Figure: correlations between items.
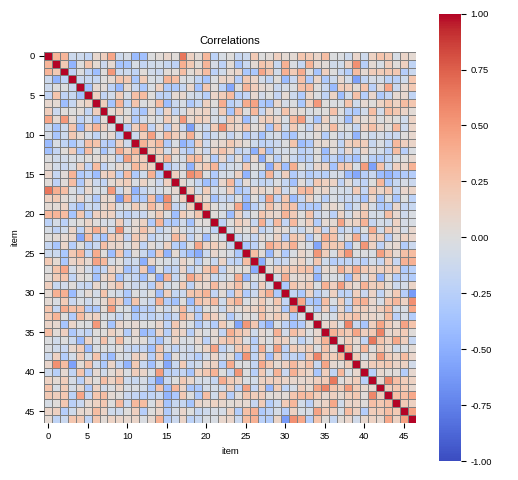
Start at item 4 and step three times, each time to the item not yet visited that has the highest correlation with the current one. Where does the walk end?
36
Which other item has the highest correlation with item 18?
15
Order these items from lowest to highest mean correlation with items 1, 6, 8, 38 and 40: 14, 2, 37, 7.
7, 2, 37, 14
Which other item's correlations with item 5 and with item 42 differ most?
35
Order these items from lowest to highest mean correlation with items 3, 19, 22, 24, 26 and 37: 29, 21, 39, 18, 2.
39, 2, 18, 21, 29
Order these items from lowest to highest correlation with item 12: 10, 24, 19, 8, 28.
28, 24, 8, 19, 10
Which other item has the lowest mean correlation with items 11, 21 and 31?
18
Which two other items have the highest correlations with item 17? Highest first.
0, 8
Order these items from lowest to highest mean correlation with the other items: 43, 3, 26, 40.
3, 26, 40, 43
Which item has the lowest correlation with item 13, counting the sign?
27
